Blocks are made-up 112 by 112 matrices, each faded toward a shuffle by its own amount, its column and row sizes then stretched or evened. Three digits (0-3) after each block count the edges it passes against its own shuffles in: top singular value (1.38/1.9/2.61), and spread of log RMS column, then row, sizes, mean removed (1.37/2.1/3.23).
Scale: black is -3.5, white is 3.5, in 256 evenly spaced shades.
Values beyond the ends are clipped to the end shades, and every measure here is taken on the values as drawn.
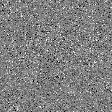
1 0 1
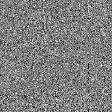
1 2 1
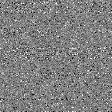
1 0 2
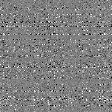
1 2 3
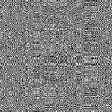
3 1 2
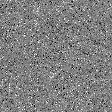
0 1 0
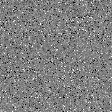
1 0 1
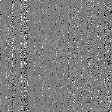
2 3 0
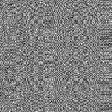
3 0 1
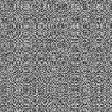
3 2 2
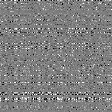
3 0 3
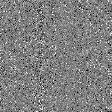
1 2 0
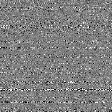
2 0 3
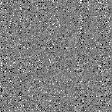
1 2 2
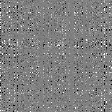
1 3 2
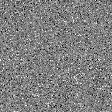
1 0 1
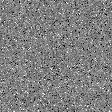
0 0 0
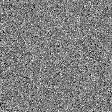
0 1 0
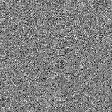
2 0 1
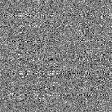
2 1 2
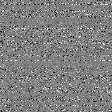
0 0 3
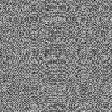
3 0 0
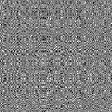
3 2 2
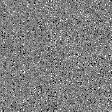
0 2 0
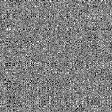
2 1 2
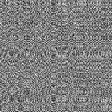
3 0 2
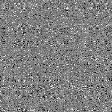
2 1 2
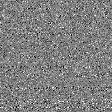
1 0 2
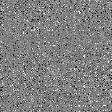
0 2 2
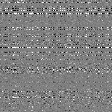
3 1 3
